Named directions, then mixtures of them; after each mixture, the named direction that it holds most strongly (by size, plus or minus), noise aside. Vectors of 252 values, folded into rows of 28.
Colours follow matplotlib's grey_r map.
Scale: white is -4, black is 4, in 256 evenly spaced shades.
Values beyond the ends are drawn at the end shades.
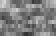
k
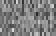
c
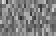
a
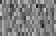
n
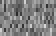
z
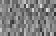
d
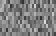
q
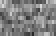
k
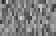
a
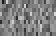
a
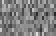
c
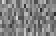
a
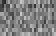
q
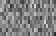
q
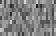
n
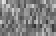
a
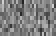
c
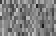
n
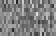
c
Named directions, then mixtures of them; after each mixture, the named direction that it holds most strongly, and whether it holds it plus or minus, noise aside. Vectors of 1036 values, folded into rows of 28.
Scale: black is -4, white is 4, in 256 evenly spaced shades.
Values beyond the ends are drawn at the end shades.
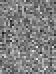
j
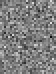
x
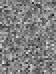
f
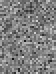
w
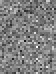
w, plus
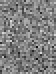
j, minus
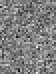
w, plus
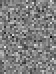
x, plus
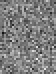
j, plus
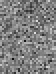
w, plus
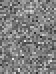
w, minus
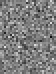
x, plus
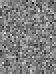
x, minus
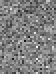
w, plus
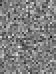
x, plus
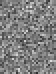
w, minus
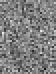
j, minus
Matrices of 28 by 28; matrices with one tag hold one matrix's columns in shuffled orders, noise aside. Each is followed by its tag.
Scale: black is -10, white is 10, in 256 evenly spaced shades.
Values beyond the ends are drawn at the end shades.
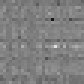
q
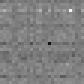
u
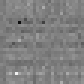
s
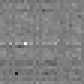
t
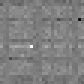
q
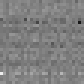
s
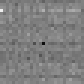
u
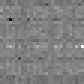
q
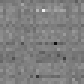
u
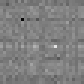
q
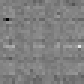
q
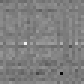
t
